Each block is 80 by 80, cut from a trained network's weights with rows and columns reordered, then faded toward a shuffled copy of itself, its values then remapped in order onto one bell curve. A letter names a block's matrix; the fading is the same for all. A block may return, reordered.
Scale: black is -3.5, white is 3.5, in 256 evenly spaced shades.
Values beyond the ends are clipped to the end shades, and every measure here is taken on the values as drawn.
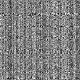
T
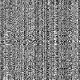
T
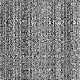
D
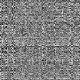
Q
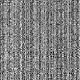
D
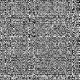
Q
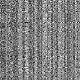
D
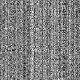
T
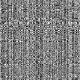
T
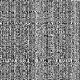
T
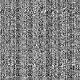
D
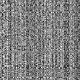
T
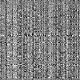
D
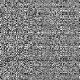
Q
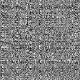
Q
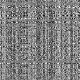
D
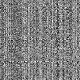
T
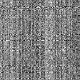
T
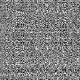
Q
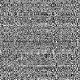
Q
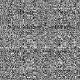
Q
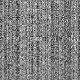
D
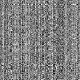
T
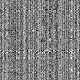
D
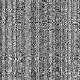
D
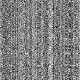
T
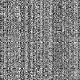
T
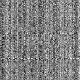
T
